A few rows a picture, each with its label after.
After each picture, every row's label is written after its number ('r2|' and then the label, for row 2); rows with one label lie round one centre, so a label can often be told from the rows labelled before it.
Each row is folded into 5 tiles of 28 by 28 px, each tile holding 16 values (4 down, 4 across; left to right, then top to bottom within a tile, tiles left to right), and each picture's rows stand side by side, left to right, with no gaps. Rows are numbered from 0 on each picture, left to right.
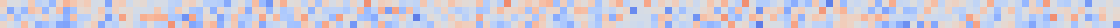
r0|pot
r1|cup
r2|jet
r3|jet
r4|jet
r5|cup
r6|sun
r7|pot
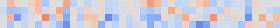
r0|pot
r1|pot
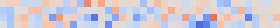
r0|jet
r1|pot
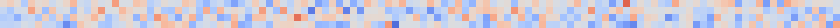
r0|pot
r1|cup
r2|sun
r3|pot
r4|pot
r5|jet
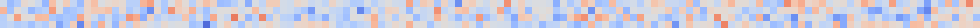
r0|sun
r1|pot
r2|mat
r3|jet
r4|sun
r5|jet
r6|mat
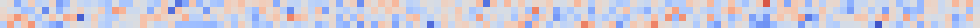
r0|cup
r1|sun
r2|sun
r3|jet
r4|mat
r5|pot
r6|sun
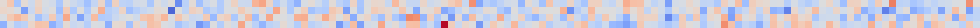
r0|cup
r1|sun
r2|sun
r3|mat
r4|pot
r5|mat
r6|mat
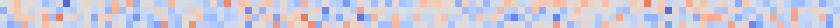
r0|jet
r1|jet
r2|cup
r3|jet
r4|jet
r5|cup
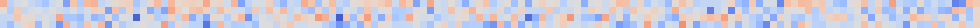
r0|jet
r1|pot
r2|sun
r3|pot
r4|pot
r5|sun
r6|mat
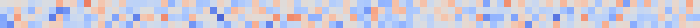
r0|jet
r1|cup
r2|cup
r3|jet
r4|jet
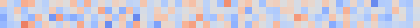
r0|jet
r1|jet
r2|cup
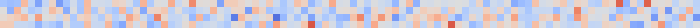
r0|sun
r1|jet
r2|mat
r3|cup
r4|jet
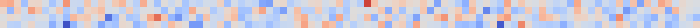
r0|pot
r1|cup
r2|jet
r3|sun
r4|jet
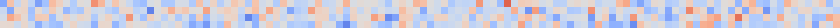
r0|sun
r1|pot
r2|pot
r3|jet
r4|pot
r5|sun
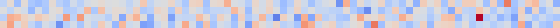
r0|sun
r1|jet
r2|mat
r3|jet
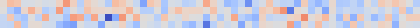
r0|pot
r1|pot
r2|sun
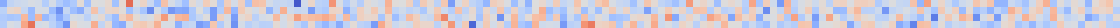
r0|mat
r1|sun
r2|sun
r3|cup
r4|mat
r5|sun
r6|jet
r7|pot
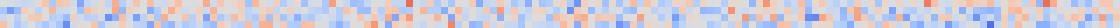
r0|pot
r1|pot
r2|mat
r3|cup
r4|sun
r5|pot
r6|jet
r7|pot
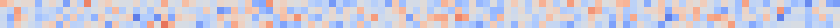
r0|jet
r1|mat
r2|cup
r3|sun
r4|pot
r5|cup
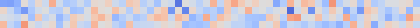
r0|mat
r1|sun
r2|sun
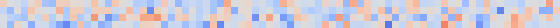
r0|pot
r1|sun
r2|jet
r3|mat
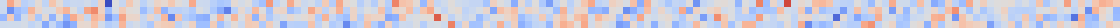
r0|pot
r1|mat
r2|pot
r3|cup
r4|sun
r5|jet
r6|mat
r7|jet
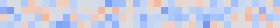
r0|pot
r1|mat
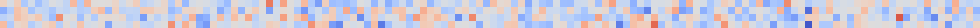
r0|jet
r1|mat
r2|cup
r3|cup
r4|mat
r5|jet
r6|jet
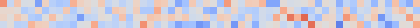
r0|cup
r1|sun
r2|cup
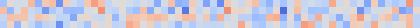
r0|sun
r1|sun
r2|mat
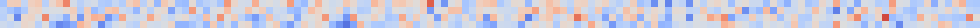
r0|pot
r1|sun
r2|pot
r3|pot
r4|cup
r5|cup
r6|sun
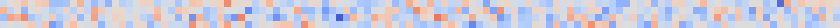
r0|cup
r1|jet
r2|mat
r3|cup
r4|cup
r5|jet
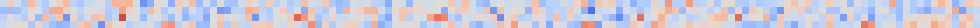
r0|pot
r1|mat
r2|cup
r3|cup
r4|mat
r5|sun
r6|mat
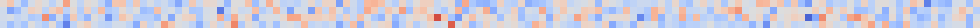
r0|pot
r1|mat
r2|sun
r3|cup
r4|cup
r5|pot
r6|cup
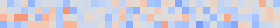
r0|cup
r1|sun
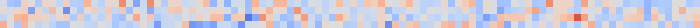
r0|sun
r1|pot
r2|jet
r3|mat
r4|cup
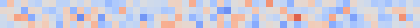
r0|cup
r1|mat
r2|cup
